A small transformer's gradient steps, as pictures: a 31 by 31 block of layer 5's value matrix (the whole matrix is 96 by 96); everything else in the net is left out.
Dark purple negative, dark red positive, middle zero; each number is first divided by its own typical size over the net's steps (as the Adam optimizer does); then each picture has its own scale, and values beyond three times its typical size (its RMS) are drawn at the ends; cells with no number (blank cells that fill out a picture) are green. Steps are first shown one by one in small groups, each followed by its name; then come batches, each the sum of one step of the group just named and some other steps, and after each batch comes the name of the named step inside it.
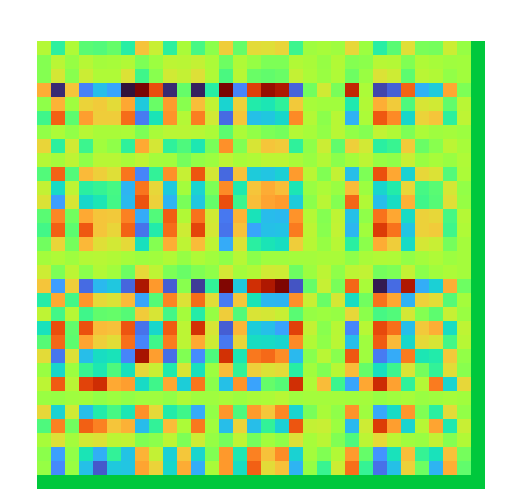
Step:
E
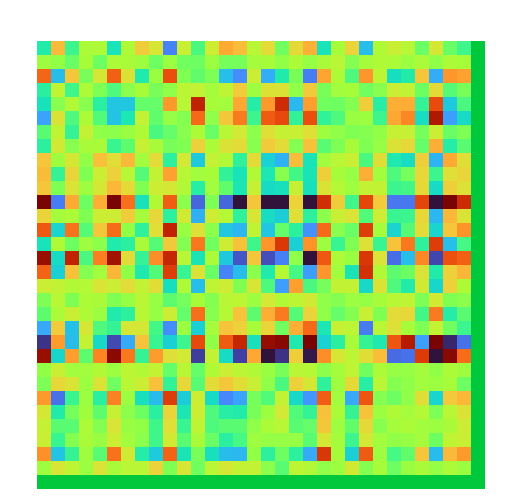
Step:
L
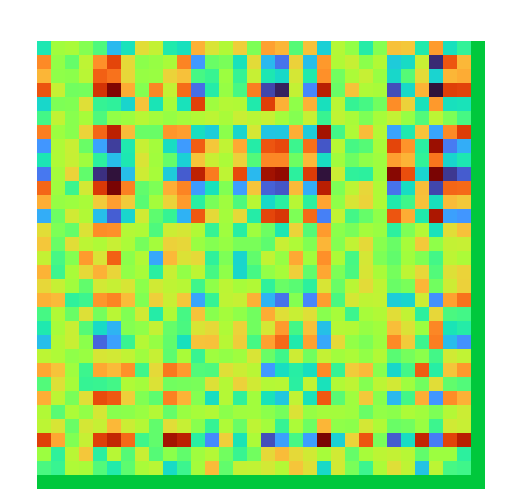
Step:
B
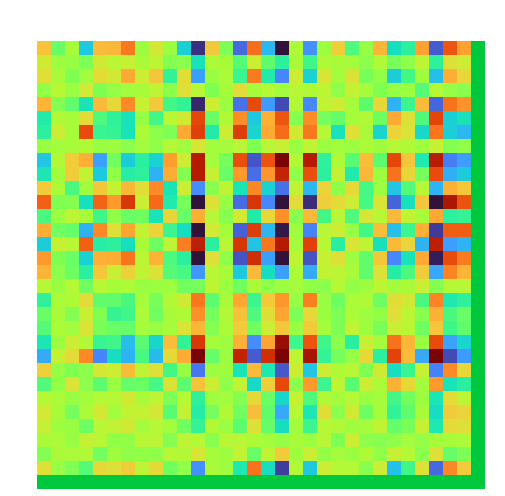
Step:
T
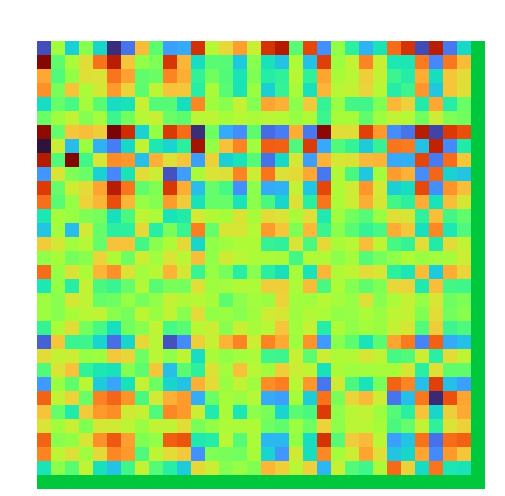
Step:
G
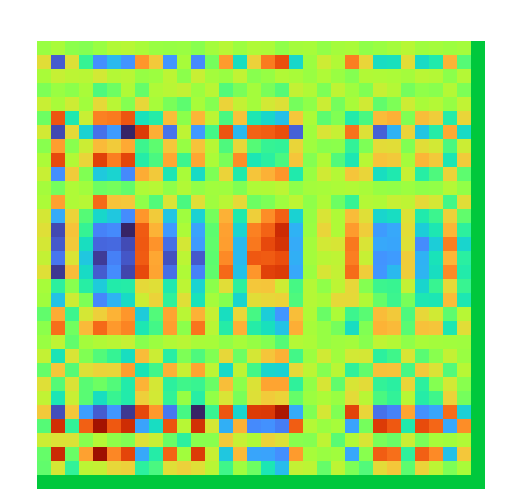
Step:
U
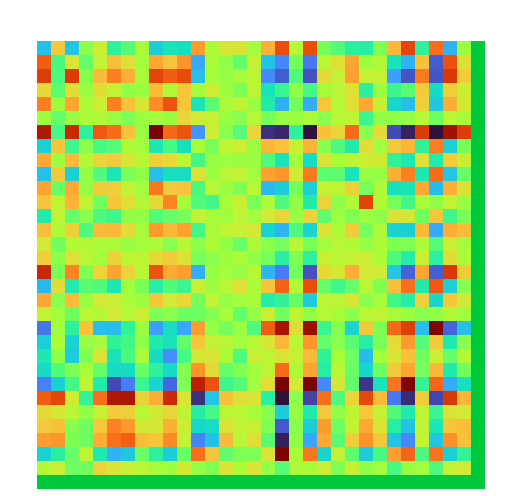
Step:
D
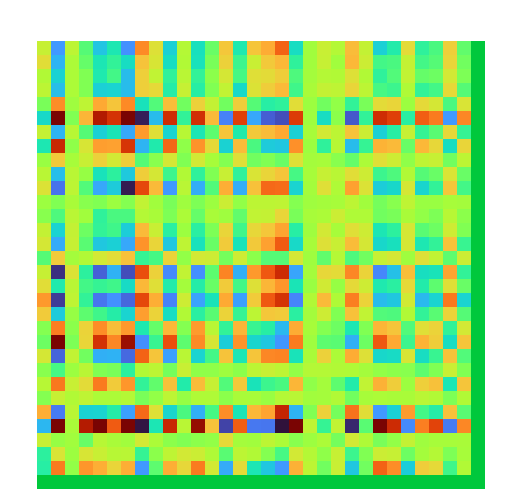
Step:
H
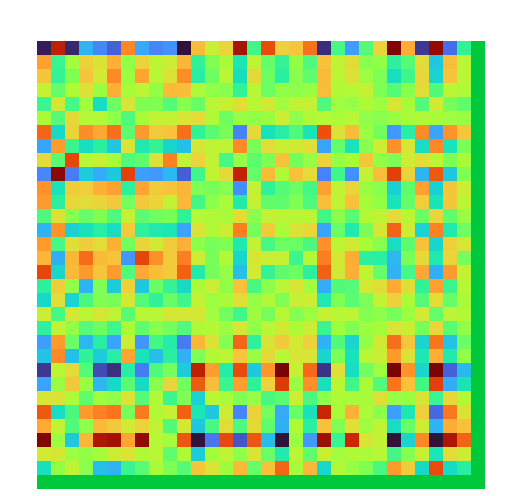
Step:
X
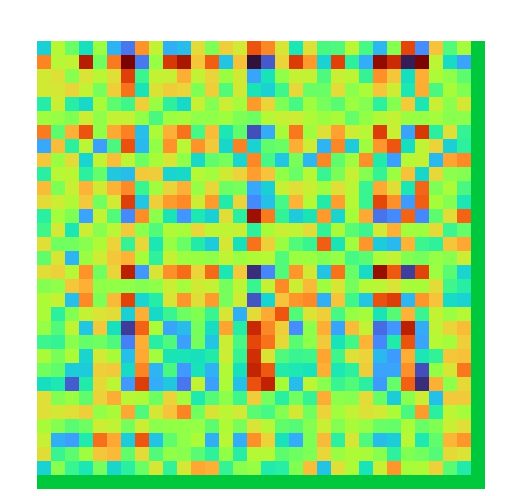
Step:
G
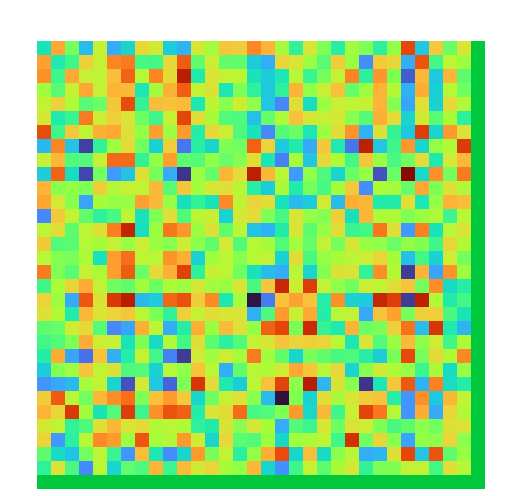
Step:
D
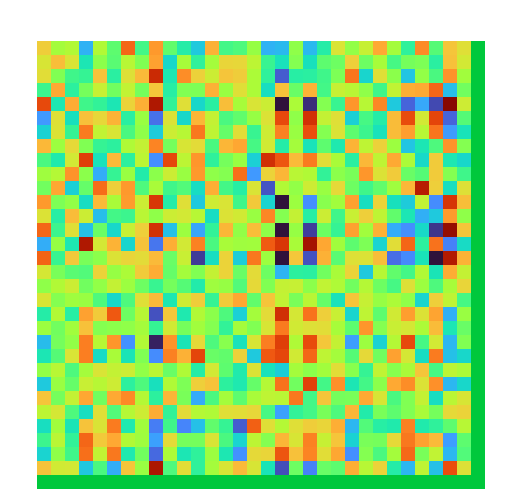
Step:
T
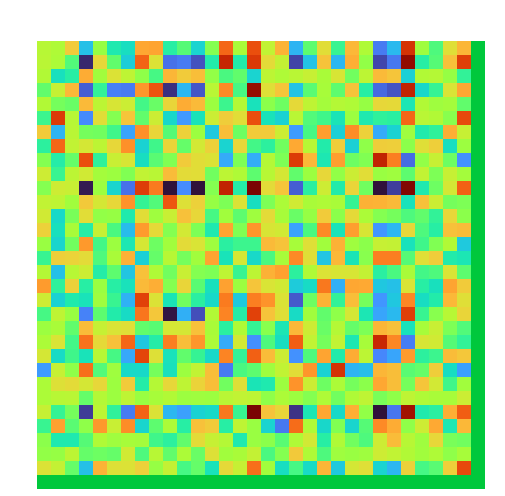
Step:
H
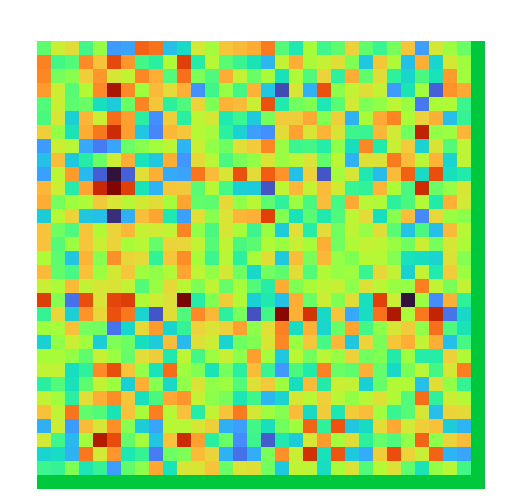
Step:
B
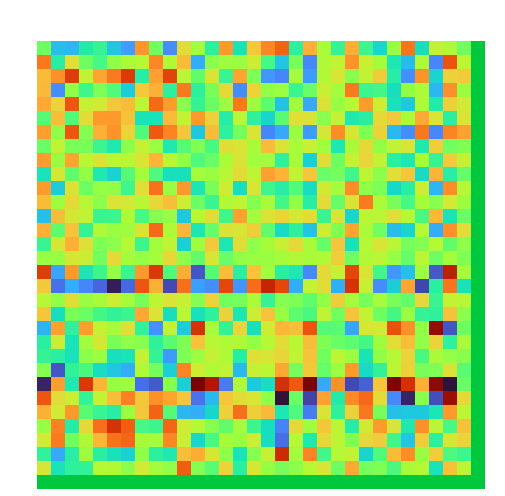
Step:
D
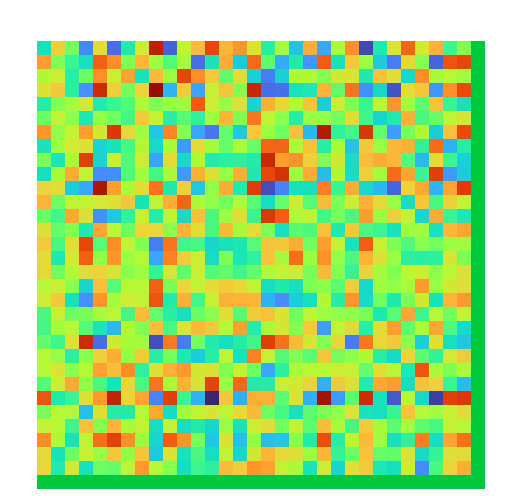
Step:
B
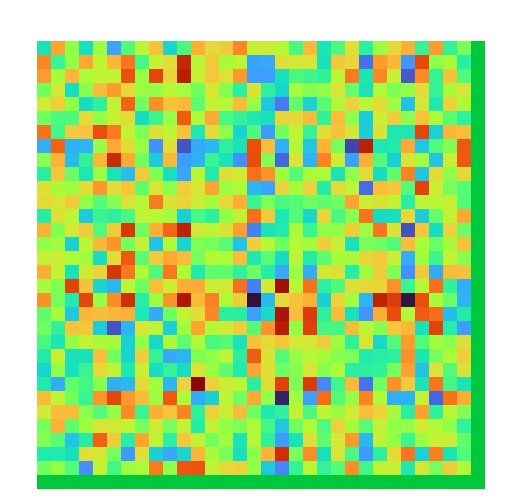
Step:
D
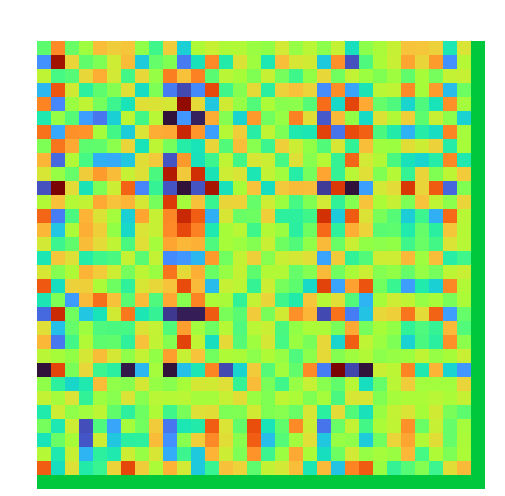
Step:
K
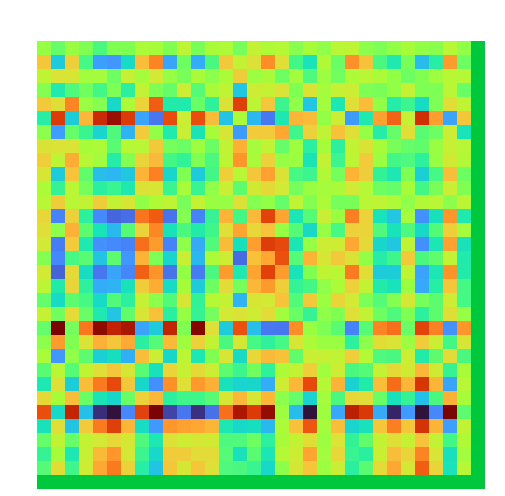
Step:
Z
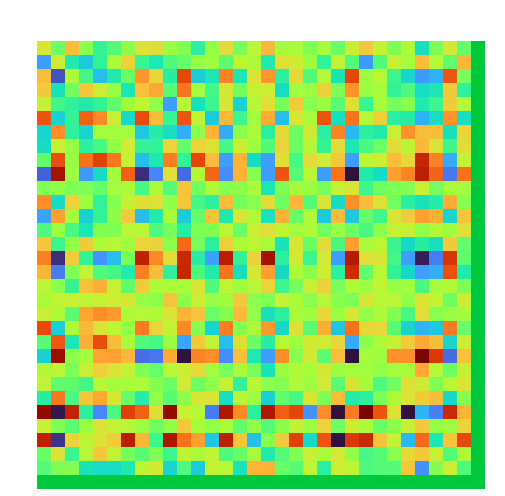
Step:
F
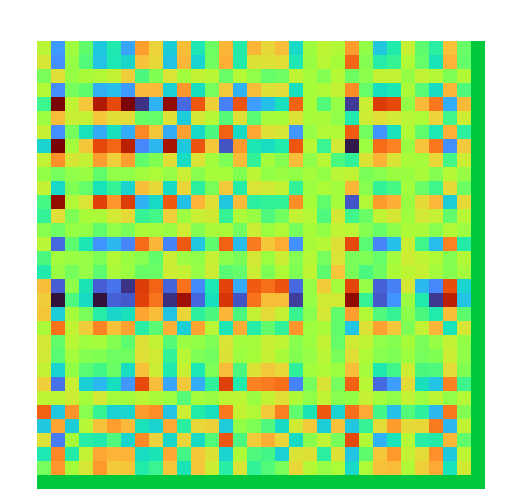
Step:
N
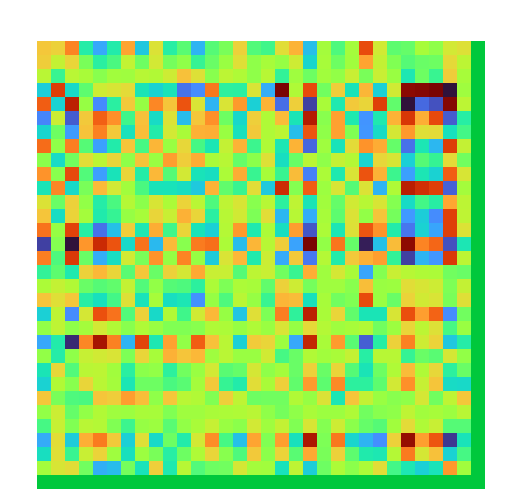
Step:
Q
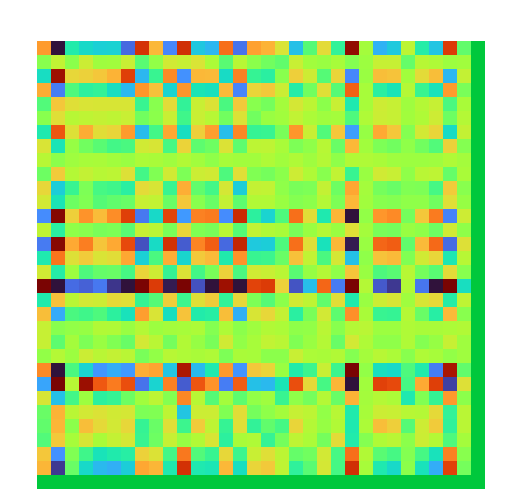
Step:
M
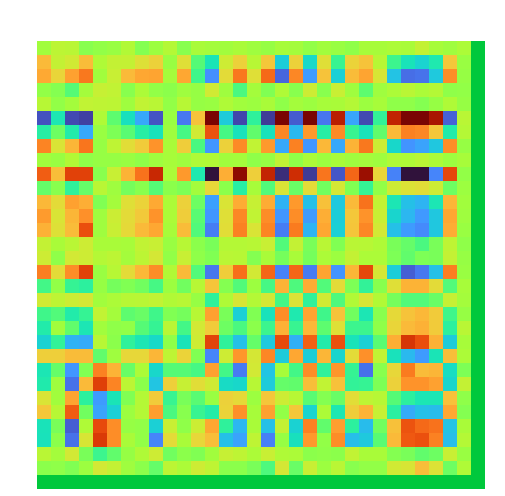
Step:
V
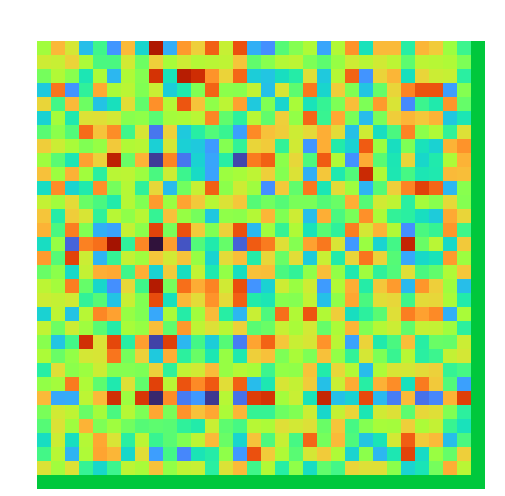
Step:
Q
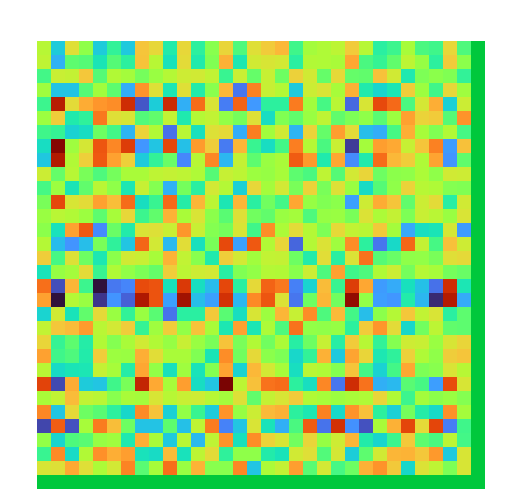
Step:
N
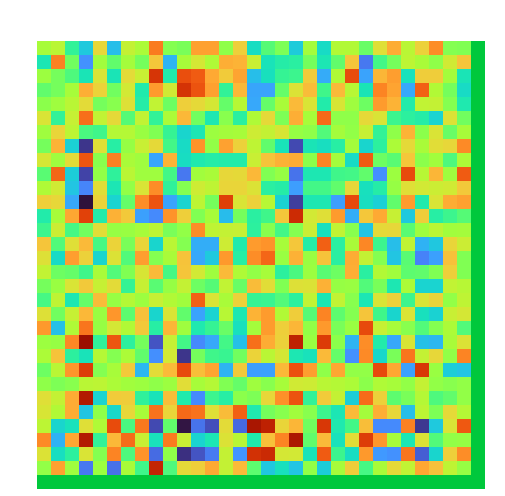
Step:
F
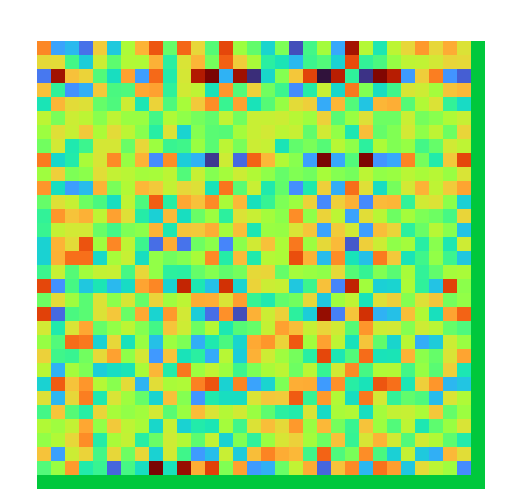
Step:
M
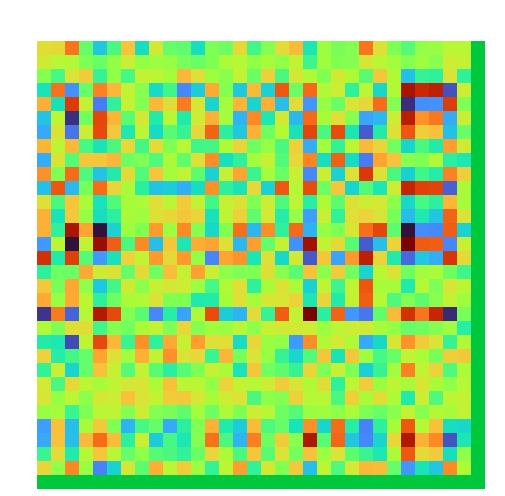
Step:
Q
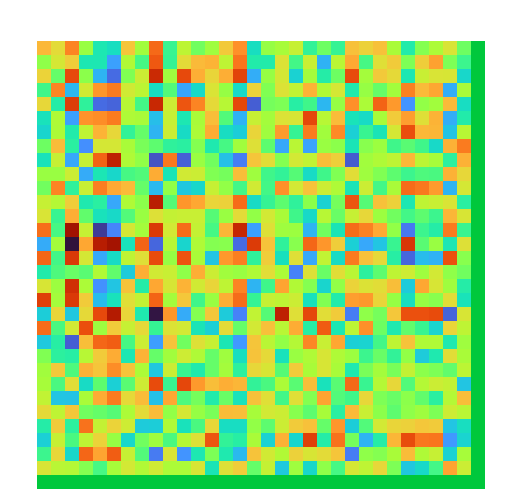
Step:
Q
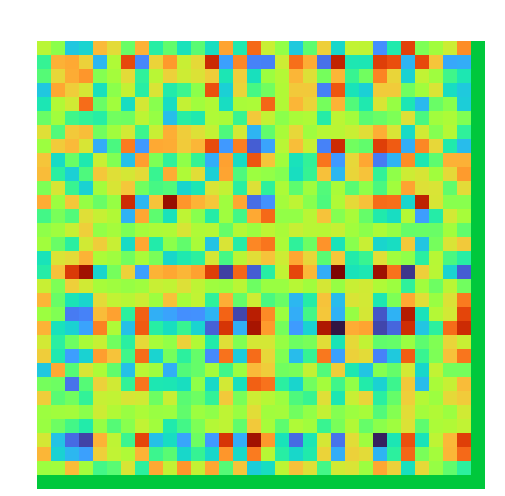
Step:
K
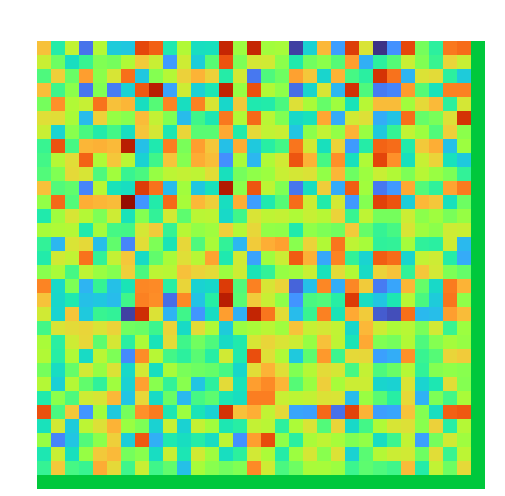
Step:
N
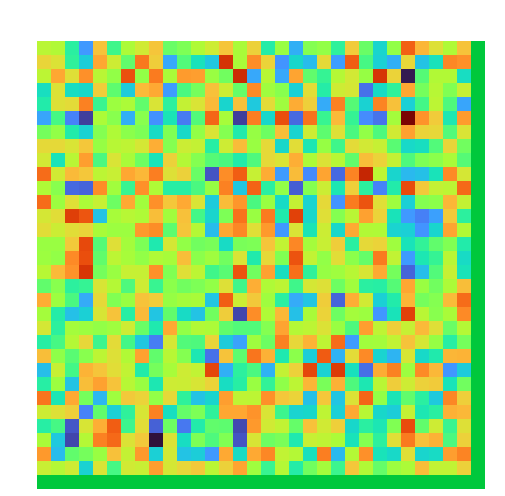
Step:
V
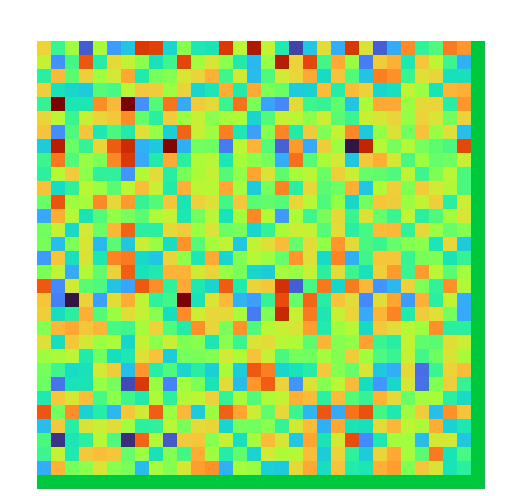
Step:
N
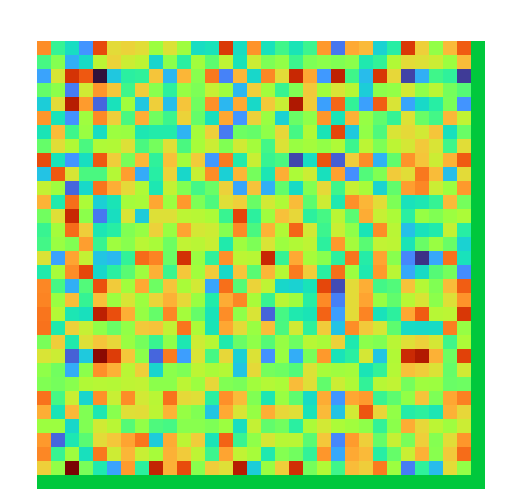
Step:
F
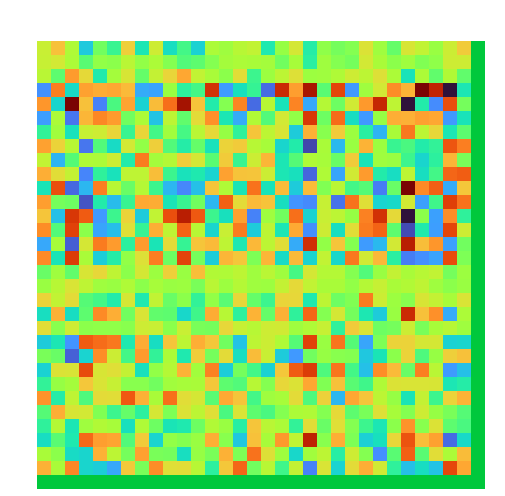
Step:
Q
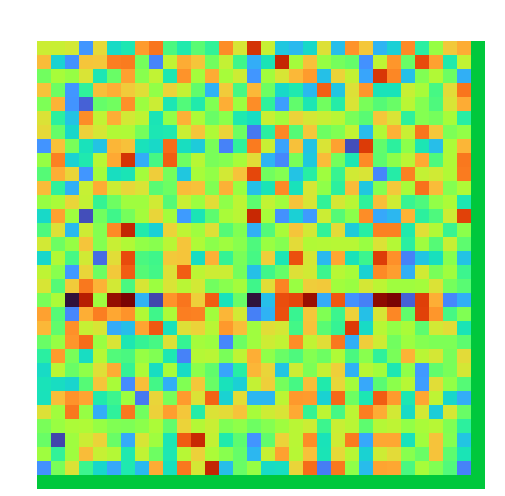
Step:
F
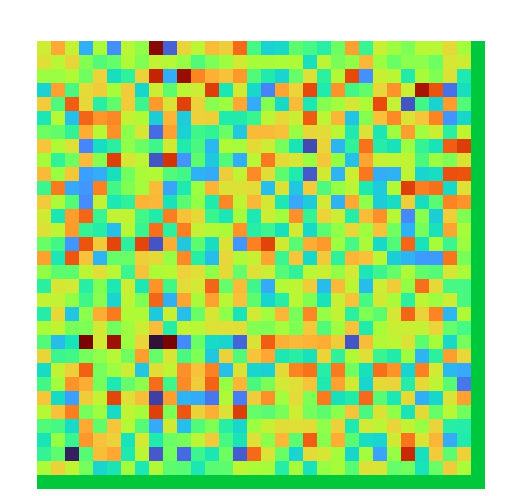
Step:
Q
